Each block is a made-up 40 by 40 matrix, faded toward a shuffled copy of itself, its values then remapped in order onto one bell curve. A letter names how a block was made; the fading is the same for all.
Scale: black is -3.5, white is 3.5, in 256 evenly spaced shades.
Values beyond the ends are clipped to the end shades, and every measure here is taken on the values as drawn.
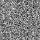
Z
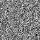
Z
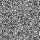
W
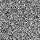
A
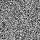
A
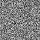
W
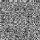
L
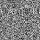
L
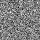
A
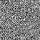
L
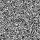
A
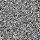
Z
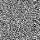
L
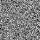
Z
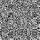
L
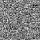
L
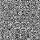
W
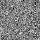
Z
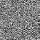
W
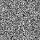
Z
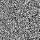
Z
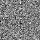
Z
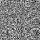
W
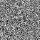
Z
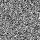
A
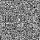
W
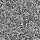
A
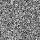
A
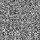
L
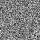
A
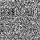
L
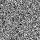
A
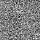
Z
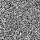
Z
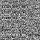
L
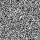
A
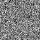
Z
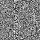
Z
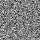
Z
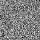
W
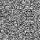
L
